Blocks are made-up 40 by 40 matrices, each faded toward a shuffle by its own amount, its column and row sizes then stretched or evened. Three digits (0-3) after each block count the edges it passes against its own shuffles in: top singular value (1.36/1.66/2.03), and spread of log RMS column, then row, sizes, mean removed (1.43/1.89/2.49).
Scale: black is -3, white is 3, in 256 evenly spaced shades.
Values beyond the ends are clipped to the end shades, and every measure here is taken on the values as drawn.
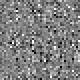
1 1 1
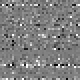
1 1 3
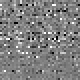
1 0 3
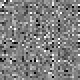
2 2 1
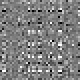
3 3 2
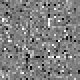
0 2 0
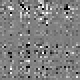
0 3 3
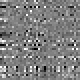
3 2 3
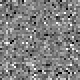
0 1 1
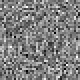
2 1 0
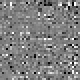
2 2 3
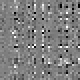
3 3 2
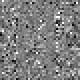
0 2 0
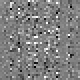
0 3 0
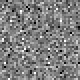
0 0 0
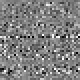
1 0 3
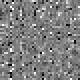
1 2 1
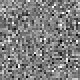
2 1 0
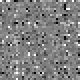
1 2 2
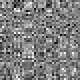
3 1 1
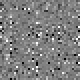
0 2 1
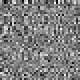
3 0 2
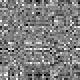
3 0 2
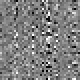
2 3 1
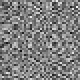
3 1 1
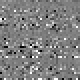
0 1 3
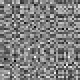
3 0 1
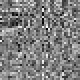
2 2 1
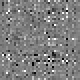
1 2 2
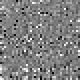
2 1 2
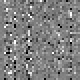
0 3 1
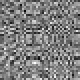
3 0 2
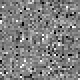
1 1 0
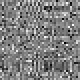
3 1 0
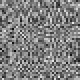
2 0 0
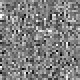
1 1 1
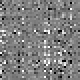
1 3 3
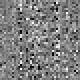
0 3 0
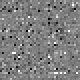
0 1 2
